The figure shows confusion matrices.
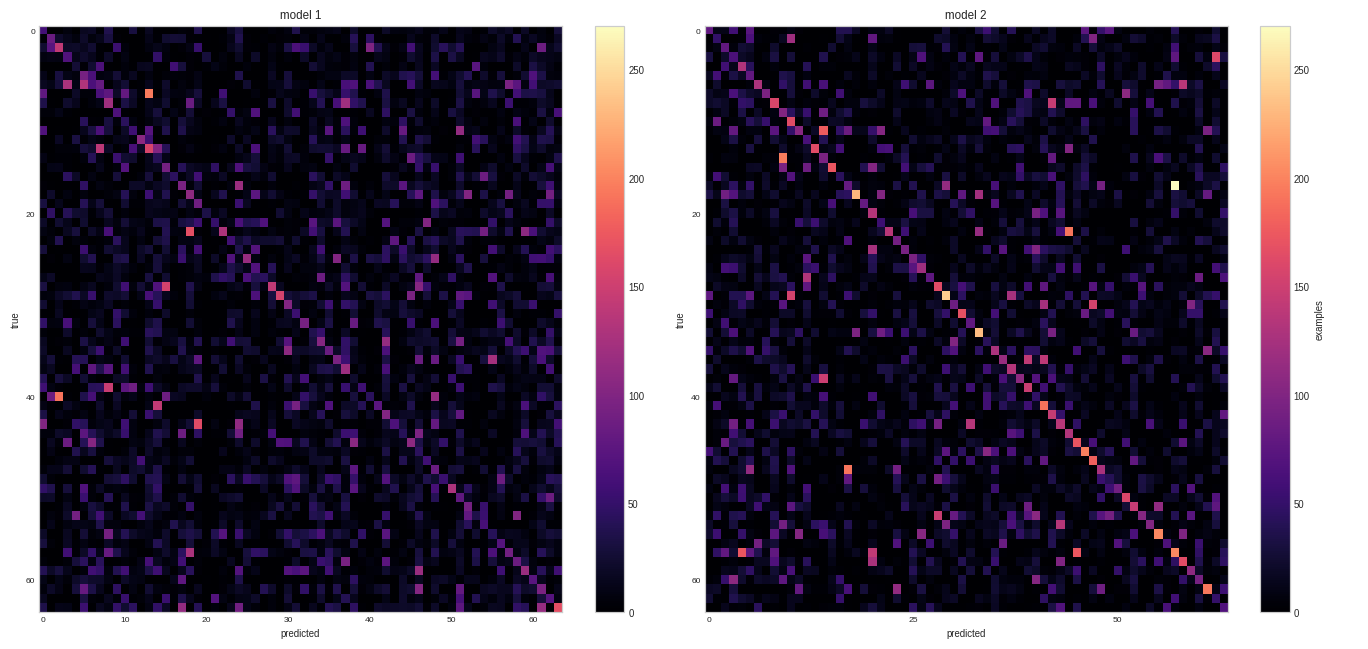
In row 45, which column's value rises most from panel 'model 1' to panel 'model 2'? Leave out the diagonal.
2
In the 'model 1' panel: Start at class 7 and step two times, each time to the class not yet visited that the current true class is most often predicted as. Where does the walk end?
14
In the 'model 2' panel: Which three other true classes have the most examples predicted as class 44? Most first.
22, 13, 8
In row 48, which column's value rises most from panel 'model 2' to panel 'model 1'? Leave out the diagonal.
38
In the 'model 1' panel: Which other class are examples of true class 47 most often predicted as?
12
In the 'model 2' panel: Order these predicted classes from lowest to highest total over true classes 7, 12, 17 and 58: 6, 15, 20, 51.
15, 6, 51, 20
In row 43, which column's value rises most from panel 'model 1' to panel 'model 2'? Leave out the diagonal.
32
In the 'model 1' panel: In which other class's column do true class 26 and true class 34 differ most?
42
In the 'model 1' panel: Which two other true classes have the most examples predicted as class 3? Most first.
6, 45
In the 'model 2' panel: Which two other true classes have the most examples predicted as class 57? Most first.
17, 3
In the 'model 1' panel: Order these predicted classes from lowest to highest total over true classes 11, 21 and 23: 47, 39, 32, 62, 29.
32, 29, 39, 62, 47
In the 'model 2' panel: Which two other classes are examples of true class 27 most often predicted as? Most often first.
12, 60
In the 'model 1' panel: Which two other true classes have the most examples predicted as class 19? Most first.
43, 36
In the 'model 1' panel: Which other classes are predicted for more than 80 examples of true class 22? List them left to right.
18, 54, 59
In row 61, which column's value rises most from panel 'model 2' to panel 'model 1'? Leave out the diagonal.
46
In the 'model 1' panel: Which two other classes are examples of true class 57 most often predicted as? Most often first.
18, 8
